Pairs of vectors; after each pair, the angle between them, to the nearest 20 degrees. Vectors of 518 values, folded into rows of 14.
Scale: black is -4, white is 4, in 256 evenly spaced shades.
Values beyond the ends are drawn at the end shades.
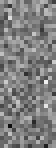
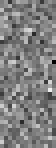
120 degrees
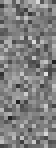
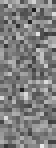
80 degrees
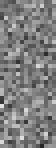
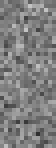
60 degrees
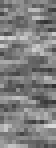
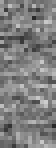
140 degrees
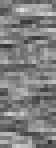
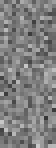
100 degrees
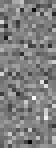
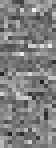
140 degrees
